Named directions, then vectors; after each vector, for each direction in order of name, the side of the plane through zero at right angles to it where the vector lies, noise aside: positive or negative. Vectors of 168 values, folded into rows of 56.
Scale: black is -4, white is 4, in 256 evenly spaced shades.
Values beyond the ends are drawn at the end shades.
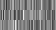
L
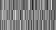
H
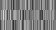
positive, negative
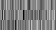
negative, negative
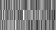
positive, positive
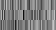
negative, negative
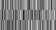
negative, negative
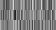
negative, positive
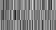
negative, positive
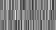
positive, negative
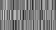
positive, negative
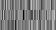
negative, negative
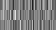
positive, negative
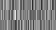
positive, negative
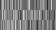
positive, positive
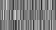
positive, negative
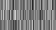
positive, negative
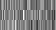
positive, positive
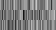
negative, negative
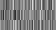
negative, positive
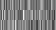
positive, positive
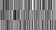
negative, positive
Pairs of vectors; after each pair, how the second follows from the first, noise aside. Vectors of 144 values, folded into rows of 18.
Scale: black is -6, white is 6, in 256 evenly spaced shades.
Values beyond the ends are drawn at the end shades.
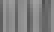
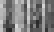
wrapped around, negated, scaled up.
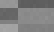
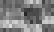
wrapped around, negated, scaled up.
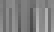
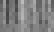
reversed, negated.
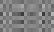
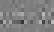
wrapped around, partly zeroed.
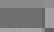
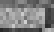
negated, scaled up.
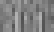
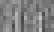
copied.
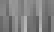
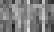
wrapped around, scaled up.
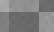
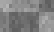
copied.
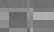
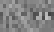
sign-scrambled.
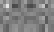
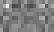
copied.
